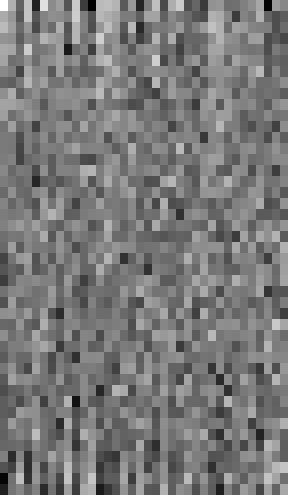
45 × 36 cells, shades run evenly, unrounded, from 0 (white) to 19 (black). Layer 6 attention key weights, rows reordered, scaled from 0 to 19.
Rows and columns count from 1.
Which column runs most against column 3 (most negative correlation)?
28
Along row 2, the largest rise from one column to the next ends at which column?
5
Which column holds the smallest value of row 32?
34
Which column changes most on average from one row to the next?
36
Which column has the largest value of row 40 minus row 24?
14
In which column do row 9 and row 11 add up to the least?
15
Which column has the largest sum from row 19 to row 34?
23
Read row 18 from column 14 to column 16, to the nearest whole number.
9 10 8
